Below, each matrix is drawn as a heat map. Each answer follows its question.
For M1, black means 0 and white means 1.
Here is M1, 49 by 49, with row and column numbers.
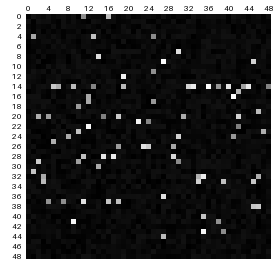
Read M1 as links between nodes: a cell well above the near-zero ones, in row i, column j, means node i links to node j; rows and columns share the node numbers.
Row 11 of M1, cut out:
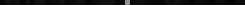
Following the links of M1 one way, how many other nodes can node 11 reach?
2
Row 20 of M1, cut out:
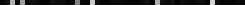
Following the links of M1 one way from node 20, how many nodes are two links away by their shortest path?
4
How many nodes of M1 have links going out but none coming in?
6
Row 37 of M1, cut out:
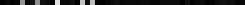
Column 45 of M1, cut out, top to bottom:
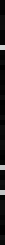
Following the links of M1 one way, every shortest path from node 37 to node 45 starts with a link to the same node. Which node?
node 16
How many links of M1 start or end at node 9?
4
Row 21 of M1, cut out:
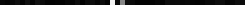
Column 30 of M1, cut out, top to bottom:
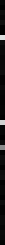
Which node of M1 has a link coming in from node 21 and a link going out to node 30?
node 24
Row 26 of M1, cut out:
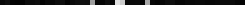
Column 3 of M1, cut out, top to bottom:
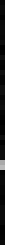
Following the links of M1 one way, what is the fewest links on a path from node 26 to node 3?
5
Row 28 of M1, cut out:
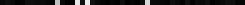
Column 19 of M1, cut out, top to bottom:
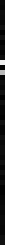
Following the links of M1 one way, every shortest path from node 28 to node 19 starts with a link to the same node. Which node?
node 17
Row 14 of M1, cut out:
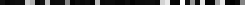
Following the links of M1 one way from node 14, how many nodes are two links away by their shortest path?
7
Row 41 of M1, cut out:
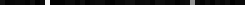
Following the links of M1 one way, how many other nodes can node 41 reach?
5
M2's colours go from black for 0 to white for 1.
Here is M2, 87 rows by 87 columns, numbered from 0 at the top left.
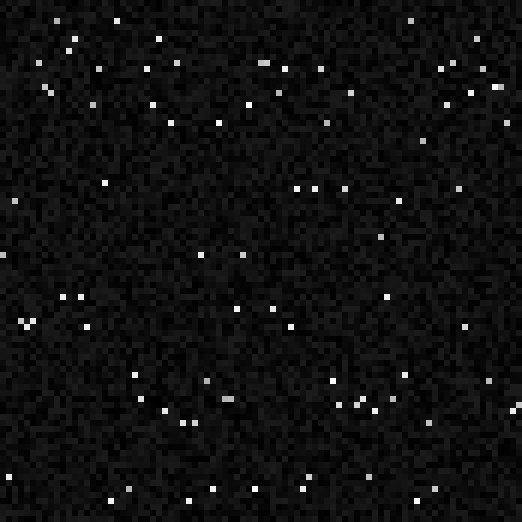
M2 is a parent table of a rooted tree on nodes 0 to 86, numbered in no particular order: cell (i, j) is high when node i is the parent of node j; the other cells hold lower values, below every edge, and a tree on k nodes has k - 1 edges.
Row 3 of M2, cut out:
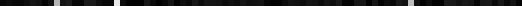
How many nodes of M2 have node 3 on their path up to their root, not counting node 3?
11
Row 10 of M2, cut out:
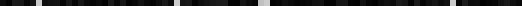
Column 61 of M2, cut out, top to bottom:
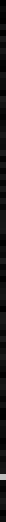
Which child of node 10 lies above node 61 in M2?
6
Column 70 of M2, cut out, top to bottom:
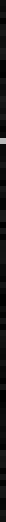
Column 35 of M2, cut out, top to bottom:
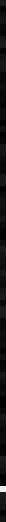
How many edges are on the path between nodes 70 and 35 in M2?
6
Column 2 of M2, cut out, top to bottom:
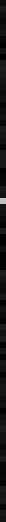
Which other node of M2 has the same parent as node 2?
66
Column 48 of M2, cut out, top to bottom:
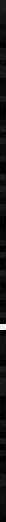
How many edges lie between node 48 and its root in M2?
2
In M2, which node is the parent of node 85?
68
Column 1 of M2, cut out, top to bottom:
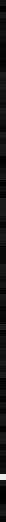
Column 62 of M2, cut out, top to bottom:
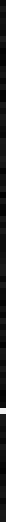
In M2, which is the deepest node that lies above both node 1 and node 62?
79
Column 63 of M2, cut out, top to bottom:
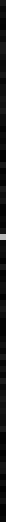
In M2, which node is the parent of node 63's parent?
51
